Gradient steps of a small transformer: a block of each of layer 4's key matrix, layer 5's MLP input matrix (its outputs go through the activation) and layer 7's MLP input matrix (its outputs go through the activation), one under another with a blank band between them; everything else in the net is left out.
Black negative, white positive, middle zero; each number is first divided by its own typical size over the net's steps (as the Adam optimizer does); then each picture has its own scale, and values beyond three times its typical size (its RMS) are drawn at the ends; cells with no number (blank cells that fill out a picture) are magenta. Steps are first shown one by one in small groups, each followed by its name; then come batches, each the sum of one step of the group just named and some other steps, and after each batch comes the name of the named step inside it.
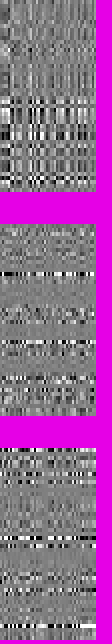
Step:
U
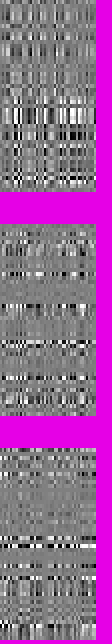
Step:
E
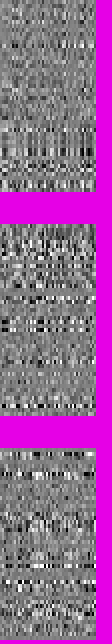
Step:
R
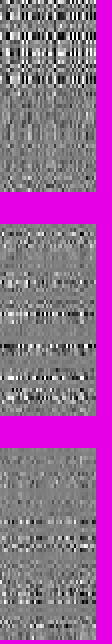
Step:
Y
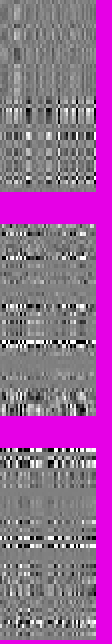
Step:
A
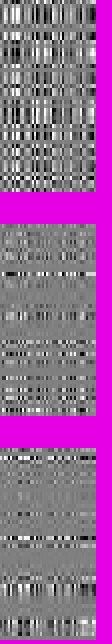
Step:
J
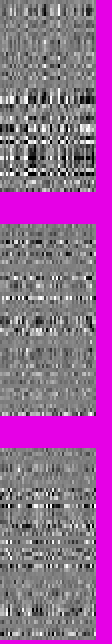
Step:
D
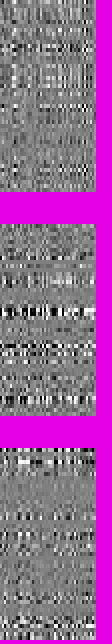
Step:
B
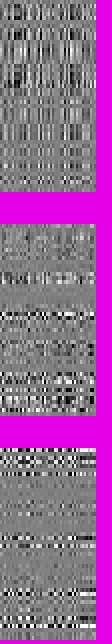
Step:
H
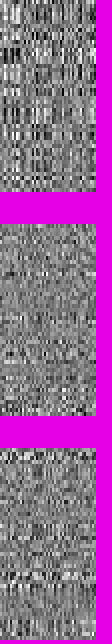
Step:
J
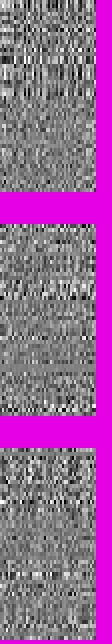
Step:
H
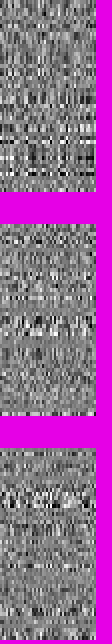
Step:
D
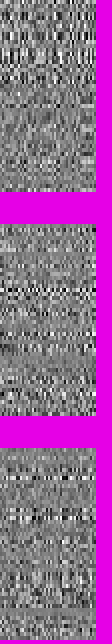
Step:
Y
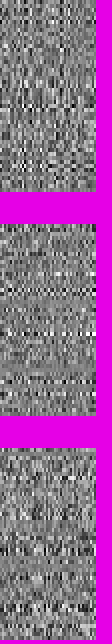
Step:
U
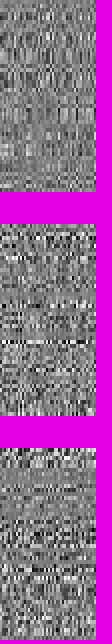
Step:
A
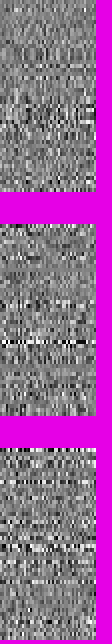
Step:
A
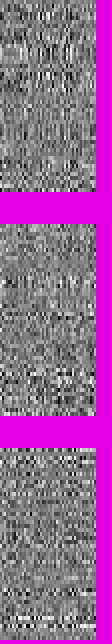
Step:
H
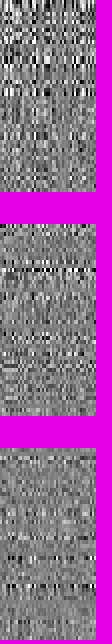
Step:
J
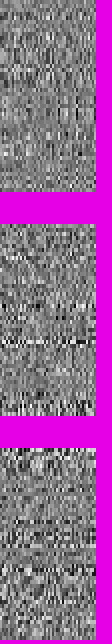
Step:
A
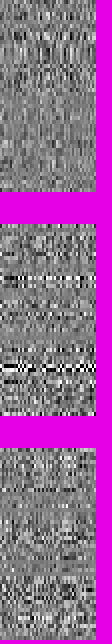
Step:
H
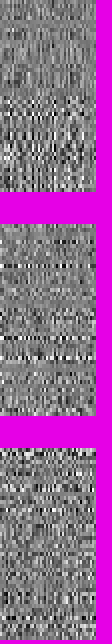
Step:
H
